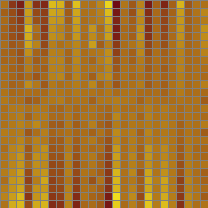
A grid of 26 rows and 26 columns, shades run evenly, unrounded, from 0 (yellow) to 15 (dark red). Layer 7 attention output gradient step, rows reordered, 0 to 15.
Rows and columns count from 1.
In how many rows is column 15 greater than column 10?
12
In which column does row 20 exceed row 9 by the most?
14
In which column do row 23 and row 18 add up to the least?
15
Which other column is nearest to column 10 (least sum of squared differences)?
7
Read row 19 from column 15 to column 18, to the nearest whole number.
5 8 7 9
